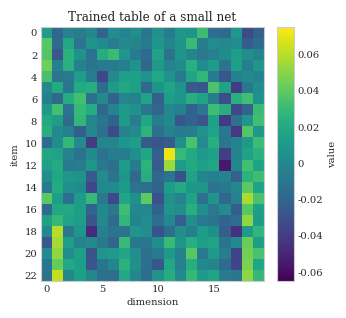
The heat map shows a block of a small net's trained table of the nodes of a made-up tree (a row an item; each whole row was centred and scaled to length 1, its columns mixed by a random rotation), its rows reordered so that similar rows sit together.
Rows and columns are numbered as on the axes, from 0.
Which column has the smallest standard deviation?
8
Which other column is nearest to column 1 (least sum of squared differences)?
19
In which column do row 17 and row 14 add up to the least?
4
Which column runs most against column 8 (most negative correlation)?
5
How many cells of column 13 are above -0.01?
20
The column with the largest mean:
18
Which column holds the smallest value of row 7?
17
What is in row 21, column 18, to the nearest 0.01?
0.05
